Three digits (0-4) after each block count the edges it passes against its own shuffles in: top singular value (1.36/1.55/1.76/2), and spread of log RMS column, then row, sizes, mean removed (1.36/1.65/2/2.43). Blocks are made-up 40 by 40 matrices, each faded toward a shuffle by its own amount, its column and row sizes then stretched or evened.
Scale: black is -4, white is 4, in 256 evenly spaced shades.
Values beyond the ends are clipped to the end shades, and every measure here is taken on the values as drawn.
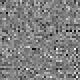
3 1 2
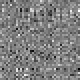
4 1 3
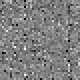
0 2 0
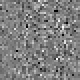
2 2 0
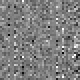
1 4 0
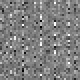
3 4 0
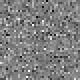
0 1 1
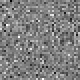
3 0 0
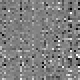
4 4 1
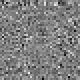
2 1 1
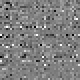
1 1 4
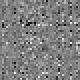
0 4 1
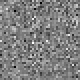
1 3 0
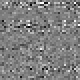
2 1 4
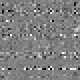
2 2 4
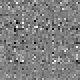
0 2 3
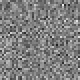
3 0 1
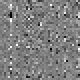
1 4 1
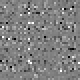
2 2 3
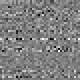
3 0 4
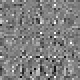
4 2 2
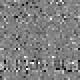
3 0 3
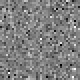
1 2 0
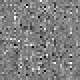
0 3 1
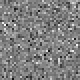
0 0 0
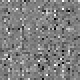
2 2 2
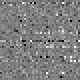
2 1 3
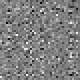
3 2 1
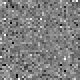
1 1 1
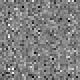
1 2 0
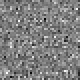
0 0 2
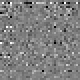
2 1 3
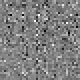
1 2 1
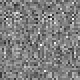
3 0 1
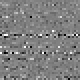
3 0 4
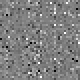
0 2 2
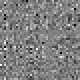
3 3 2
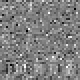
3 1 0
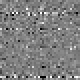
3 1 3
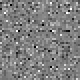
1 0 1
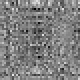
4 3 2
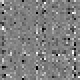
2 4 2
